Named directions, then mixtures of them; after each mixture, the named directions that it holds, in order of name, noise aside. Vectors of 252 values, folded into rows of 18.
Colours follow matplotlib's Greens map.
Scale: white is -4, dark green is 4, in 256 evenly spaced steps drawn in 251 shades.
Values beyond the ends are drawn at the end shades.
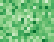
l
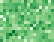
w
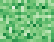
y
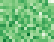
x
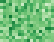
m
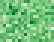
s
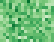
m, s, y.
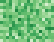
m.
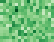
l, m, s.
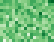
x.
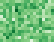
m, w, y.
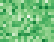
l.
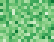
l, s, x.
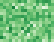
l, y.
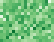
w, x.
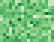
s, x, y.
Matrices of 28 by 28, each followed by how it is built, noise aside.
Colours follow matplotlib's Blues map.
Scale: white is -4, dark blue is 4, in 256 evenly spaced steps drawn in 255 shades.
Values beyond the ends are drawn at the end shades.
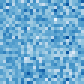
low rank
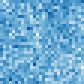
smooth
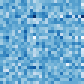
low rank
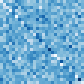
diagonal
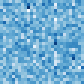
uneven columns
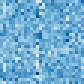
uneven columns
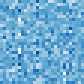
uneven columns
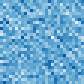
Toeplitz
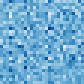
low rank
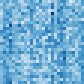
blocks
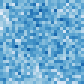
smooth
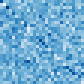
diagonal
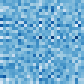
low rank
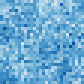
smooth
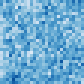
smooth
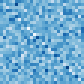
diagonal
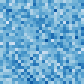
Toeplitz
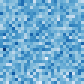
repeating columns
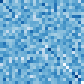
diagonal
